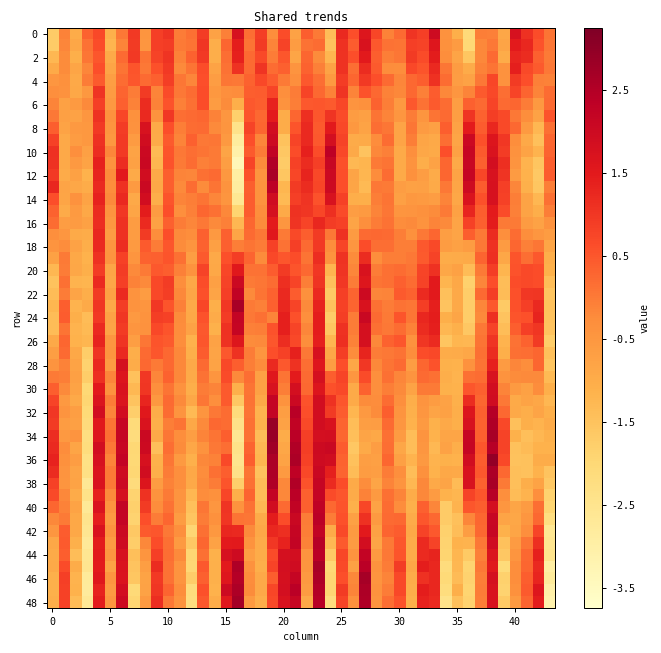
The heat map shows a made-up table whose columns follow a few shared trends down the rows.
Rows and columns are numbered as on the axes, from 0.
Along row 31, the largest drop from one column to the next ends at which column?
7
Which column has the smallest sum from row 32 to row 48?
3
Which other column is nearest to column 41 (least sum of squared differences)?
9
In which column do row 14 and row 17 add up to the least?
16
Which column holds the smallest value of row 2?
36
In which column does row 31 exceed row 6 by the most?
21
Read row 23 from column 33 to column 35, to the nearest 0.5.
1.5 -1.5 -1
